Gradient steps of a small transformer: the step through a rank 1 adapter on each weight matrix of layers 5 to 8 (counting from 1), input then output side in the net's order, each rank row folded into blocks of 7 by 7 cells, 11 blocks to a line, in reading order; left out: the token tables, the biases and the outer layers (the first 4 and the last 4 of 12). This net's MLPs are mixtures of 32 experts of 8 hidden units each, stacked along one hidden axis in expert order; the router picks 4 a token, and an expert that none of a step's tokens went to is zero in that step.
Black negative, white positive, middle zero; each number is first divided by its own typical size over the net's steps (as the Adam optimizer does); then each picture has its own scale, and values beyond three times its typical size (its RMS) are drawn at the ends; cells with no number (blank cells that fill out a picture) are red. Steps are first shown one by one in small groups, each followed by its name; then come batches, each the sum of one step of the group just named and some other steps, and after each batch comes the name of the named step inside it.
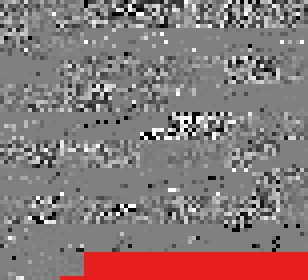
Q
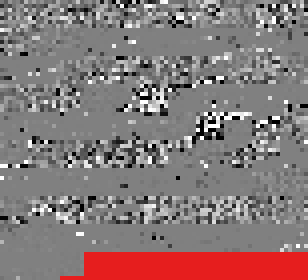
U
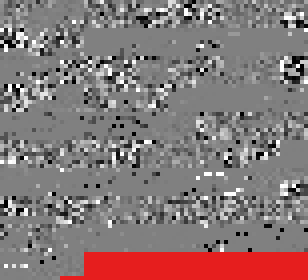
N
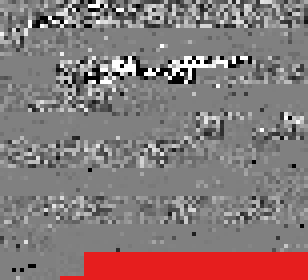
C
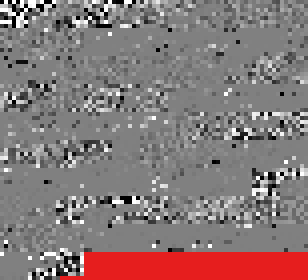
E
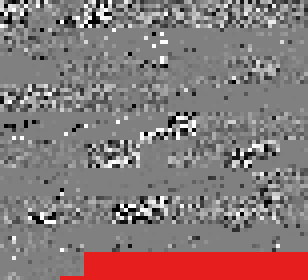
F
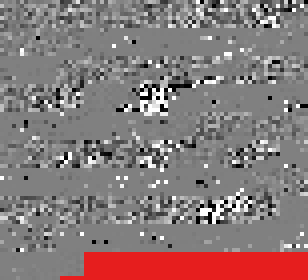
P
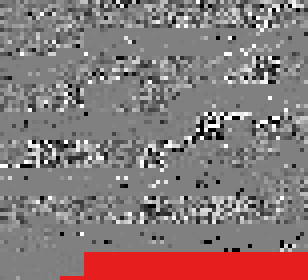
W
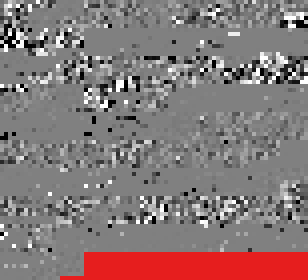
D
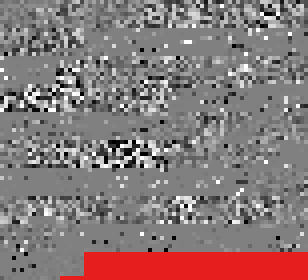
P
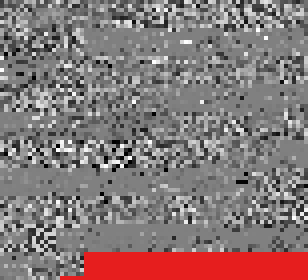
Q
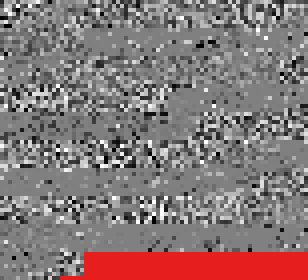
U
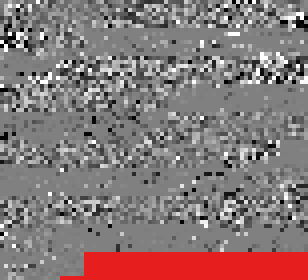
D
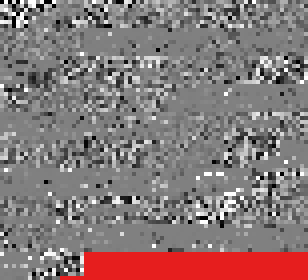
E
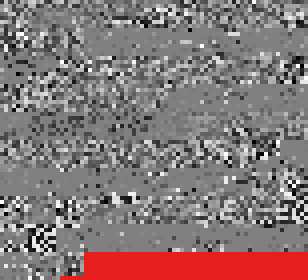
N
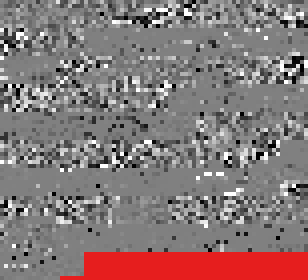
N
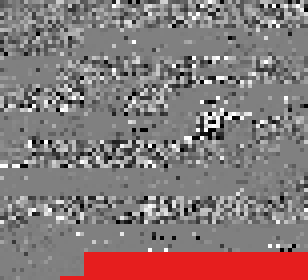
U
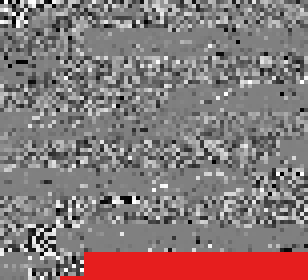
E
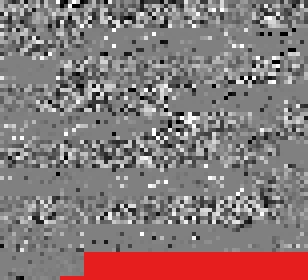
P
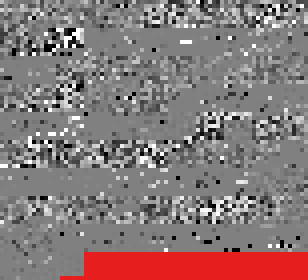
W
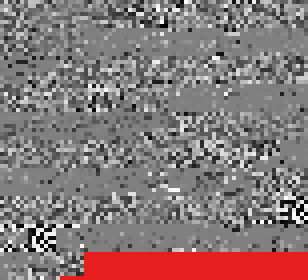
Q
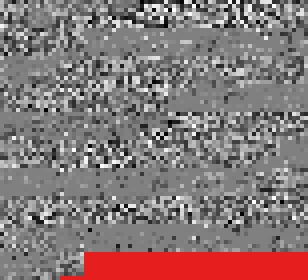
F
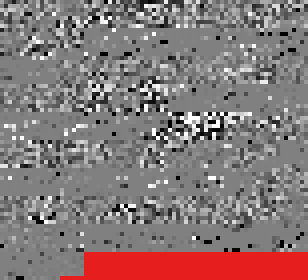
W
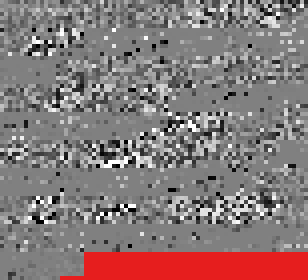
P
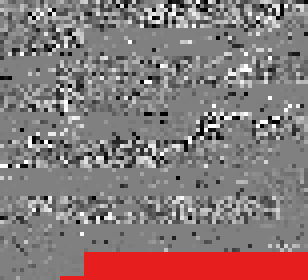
W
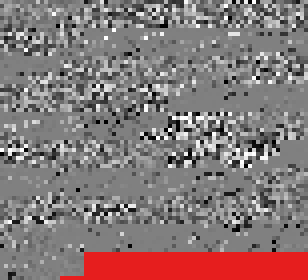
Q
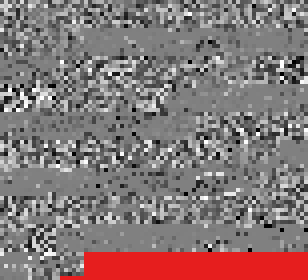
N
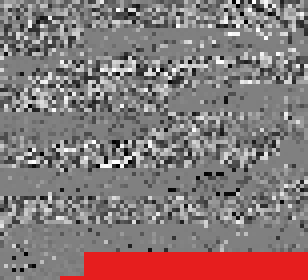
C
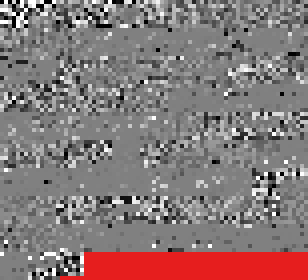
E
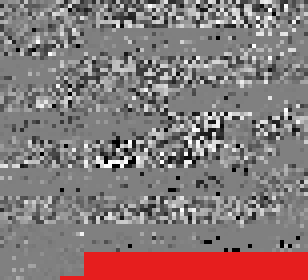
W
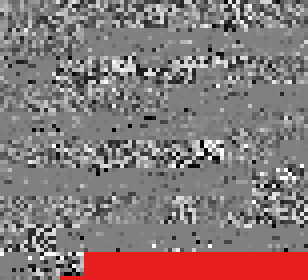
C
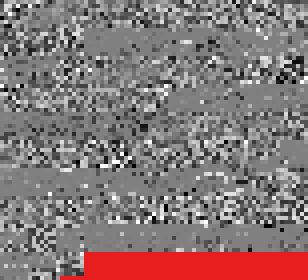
D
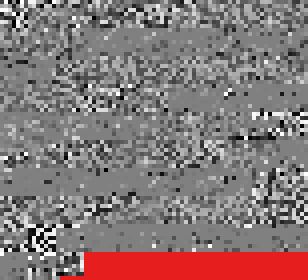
E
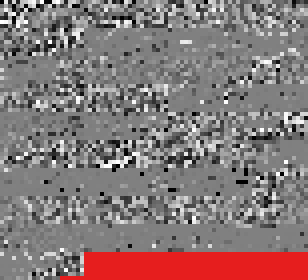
E
